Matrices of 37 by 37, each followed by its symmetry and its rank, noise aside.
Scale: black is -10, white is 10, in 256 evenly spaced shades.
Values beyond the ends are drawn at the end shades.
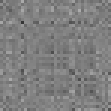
symmetric, rank three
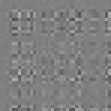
antisymmetric, rank two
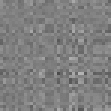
no symmetry, rank three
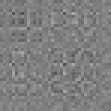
symmetric, rank three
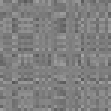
no symmetry, rank two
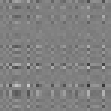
no symmetry, rank one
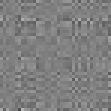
no symmetry, rank two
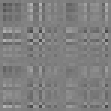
symmetric, rank one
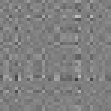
antisymmetric, rank two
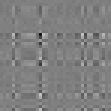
no symmetry, rank one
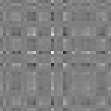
symmetric, rank one
